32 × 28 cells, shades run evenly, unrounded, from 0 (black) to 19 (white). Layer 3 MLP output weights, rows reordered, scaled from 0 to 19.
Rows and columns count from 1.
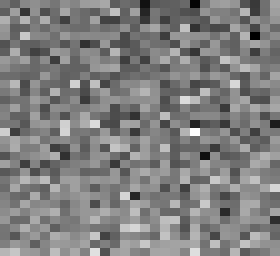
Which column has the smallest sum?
23
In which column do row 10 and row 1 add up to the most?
28
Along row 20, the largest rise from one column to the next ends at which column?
22
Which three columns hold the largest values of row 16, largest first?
10, 7, 9
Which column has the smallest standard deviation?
16
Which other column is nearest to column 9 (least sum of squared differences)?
18
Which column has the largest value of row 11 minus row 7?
24
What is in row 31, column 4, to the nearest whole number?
7
